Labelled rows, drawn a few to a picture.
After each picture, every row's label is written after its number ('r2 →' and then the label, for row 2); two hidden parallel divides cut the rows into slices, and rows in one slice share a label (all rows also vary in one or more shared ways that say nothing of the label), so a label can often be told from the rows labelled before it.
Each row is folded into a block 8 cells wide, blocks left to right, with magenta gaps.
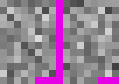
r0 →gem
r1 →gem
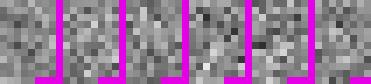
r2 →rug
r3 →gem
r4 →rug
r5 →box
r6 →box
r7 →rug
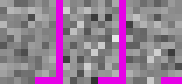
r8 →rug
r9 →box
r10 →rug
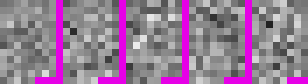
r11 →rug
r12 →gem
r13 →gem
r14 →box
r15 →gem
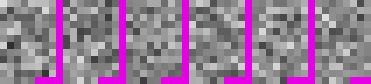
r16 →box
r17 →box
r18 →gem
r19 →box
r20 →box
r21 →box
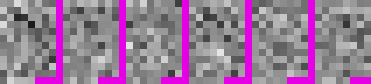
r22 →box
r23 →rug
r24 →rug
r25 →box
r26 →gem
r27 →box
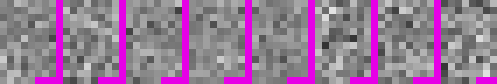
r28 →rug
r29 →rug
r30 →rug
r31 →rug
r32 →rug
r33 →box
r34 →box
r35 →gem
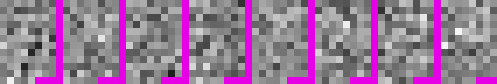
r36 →gem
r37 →gem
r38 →box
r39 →box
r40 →gem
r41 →gem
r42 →gem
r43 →gem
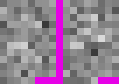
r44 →rug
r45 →gem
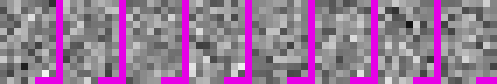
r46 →gem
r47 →box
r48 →gem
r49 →box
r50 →gem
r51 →gem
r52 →box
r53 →gem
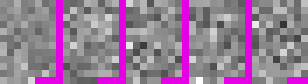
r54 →rug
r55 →gem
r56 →rug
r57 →rug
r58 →box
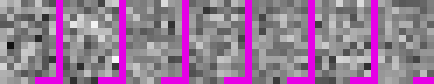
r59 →box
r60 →gem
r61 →box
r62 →gem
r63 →gem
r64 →gem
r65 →rug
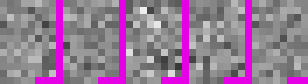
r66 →rug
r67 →rug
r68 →gem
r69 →rug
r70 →rug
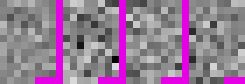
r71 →rug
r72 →box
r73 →gem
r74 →rug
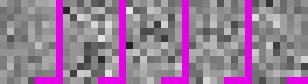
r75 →rug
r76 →gem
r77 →box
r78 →rug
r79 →gem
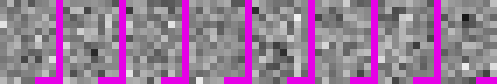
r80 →rug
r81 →gem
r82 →rug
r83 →rug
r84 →gem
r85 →rug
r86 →gem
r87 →box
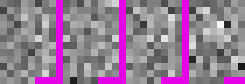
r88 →gem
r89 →rug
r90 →gem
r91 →gem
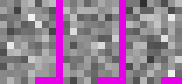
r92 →rug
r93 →box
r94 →gem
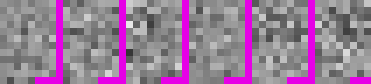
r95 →rug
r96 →rug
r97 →box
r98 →rug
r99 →box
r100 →box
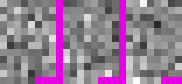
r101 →rug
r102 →gem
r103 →box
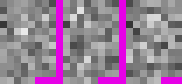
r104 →gem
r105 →rug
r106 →gem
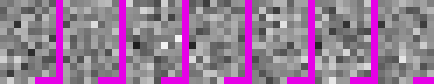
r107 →gem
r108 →rug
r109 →box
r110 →gem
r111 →gem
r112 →box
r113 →rug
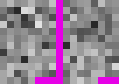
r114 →box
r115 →box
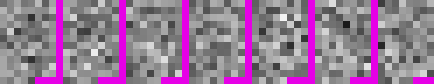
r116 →box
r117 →box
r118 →rug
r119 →gem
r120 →gem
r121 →box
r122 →rug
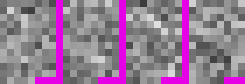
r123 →gem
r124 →rug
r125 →gem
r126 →rug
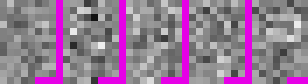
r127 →rug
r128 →box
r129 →box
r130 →box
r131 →gem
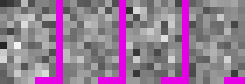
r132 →gem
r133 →gem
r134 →gem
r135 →rug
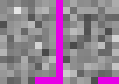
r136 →rug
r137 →box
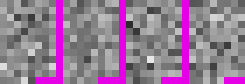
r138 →box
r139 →rug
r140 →gem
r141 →gem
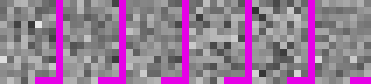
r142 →rug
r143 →rug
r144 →rug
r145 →gem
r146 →gem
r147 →rug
